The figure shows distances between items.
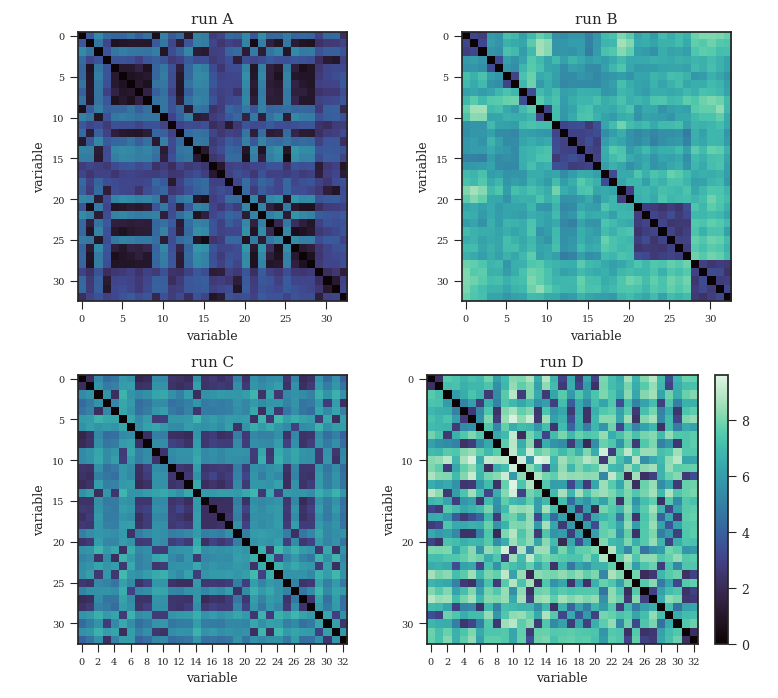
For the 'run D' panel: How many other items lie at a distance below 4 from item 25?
7
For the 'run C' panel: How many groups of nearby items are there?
5
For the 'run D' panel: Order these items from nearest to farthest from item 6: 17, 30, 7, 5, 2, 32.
17, 30, 5, 32, 2, 7
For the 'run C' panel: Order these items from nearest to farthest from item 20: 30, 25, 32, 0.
0, 25, 32, 30
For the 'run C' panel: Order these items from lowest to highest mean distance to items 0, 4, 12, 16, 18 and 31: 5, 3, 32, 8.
8, 32, 3, 5
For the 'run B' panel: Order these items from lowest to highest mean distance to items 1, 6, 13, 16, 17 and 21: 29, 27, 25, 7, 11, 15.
15, 11, 27, 25, 7, 29
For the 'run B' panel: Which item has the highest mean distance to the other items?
8
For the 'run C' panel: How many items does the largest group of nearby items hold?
15
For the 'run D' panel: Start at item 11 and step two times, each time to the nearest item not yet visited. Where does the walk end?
2
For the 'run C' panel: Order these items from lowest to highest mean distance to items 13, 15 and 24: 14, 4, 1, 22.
1, 4, 22, 14
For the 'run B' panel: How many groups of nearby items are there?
10
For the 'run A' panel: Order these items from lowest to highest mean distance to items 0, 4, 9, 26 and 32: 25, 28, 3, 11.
28, 11, 3, 25
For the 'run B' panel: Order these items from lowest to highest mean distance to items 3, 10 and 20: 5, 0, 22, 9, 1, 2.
9, 5, 22, 0, 2, 1
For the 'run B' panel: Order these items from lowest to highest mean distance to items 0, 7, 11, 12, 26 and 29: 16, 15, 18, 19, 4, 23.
15, 16, 23, 4, 18, 19
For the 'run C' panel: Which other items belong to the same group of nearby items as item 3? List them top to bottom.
30, 32
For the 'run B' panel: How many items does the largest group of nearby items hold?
7
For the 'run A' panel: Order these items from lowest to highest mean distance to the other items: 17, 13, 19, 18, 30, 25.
17, 30, 19, 18, 25, 13
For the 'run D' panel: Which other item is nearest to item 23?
15
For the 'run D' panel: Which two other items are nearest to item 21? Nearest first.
10, 26
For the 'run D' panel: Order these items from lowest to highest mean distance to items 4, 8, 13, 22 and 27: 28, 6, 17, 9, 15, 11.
17, 28, 6, 15, 9, 11
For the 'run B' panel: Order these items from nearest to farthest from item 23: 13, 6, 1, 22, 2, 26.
26, 22, 13, 2, 1, 6
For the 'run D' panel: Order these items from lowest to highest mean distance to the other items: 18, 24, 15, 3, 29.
3, 15, 18, 29, 24
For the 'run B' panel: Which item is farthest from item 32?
0
